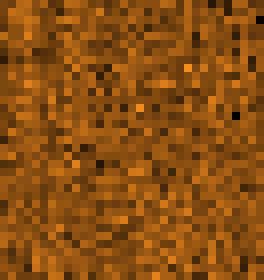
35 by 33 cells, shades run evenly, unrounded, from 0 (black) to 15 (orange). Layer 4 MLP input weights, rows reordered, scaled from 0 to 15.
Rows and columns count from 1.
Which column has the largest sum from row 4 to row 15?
4
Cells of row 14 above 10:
5
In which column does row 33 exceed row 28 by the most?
22
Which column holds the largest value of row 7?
17
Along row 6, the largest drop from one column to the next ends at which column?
25
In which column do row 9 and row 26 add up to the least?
14
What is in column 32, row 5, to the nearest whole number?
6
